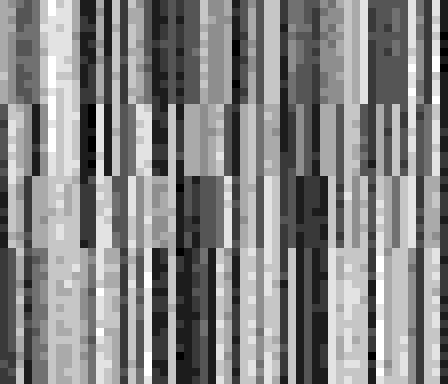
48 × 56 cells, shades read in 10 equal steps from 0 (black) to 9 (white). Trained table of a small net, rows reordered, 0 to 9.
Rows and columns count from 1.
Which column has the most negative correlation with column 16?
43
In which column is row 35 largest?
19
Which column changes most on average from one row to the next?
55
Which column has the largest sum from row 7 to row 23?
7
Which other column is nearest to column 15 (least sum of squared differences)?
45
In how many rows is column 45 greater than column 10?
5
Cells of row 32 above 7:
7
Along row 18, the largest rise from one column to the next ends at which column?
13
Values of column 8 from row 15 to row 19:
7 7 7 7 7
